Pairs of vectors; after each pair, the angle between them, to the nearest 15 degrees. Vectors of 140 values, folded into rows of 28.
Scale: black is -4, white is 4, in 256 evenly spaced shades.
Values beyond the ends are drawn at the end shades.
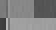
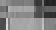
30 degrees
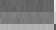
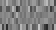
105 degrees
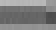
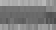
15 degrees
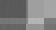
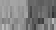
150 degrees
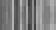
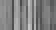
165 degrees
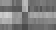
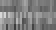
45 degrees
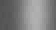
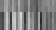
105 degrees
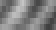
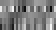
120 degrees
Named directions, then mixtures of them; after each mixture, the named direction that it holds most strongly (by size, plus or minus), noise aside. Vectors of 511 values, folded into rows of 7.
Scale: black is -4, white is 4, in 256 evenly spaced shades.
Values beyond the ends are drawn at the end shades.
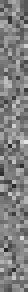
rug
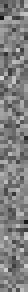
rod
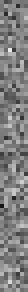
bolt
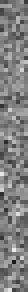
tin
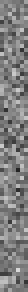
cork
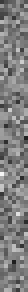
tin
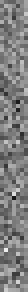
bolt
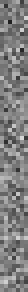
cork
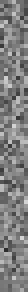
rug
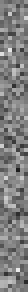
cork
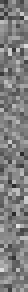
rug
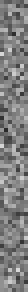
cork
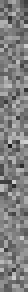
rug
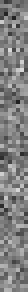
bolt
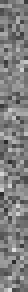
tin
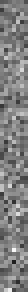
tin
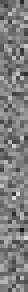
rod
